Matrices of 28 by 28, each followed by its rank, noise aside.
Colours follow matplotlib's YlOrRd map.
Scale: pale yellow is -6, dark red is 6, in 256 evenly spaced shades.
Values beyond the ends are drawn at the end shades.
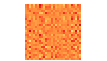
three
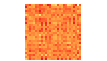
four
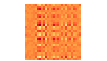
one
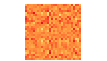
four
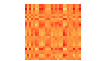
one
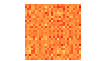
four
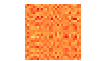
three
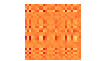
one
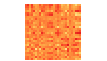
three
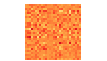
three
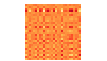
one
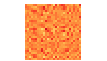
four
